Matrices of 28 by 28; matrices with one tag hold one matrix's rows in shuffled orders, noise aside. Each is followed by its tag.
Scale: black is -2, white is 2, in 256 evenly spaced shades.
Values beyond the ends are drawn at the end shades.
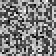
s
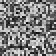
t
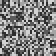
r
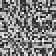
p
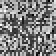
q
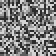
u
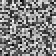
s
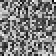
p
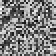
r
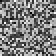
r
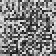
q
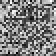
q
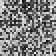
q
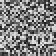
u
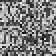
q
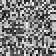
r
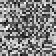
q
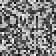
s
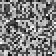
s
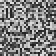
t
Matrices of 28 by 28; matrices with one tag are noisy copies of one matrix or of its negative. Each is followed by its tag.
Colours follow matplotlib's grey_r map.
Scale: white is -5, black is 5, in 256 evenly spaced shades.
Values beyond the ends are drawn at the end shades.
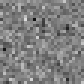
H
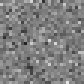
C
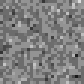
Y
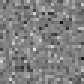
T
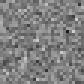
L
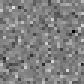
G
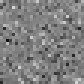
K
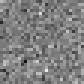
L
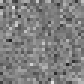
K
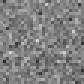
L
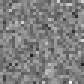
G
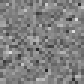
L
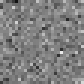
K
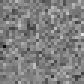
Y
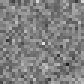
K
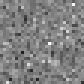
H
